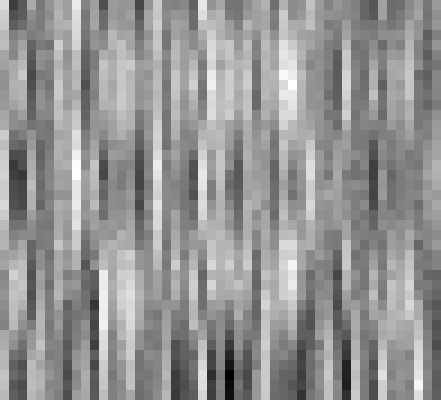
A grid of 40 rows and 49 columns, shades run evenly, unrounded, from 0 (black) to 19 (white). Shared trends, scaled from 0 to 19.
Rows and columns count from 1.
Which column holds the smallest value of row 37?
26
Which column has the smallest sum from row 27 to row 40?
11
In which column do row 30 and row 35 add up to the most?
12
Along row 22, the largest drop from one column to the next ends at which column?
2
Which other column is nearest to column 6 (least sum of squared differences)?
41
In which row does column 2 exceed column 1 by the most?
28
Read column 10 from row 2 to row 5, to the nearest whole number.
9 9 9 8
